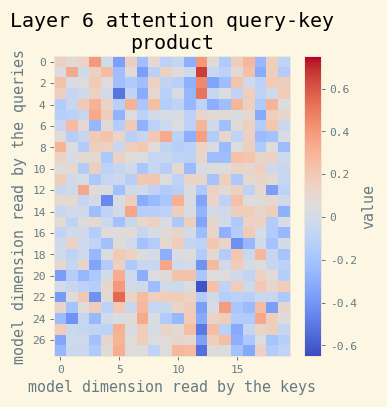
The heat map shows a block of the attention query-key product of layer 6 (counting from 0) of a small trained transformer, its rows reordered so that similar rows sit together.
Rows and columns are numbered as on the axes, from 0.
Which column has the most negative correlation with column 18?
14
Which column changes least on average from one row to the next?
16
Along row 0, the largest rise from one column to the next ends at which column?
12
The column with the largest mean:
6
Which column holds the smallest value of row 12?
18
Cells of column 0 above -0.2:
23
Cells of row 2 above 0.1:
7
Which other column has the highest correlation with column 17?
11
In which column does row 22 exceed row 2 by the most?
5
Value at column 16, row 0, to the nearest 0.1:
0.3
